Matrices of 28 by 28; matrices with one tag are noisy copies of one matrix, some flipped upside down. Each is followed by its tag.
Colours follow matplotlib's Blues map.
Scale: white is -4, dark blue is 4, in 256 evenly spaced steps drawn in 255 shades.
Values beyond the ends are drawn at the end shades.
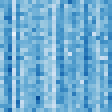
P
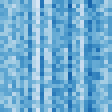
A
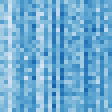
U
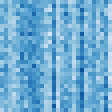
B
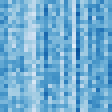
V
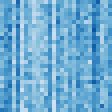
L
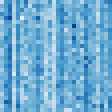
P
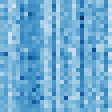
B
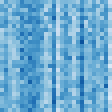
B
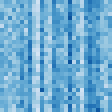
A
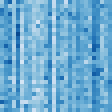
L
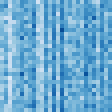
U
